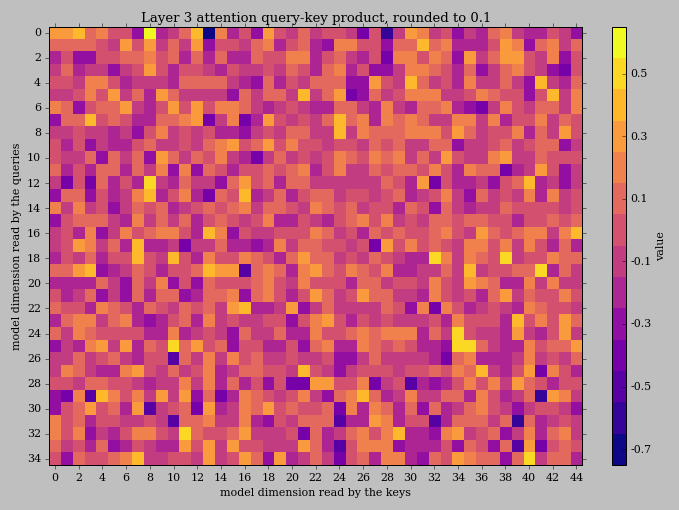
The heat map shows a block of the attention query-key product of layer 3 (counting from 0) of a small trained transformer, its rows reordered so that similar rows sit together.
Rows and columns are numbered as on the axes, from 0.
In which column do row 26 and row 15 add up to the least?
10
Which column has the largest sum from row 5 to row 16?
24
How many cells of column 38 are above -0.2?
24
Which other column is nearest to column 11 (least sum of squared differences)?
4
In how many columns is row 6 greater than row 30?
21
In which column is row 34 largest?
40
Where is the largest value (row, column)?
0, 8
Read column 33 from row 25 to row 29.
-0.3 -0.4 0 -0.2 0.1
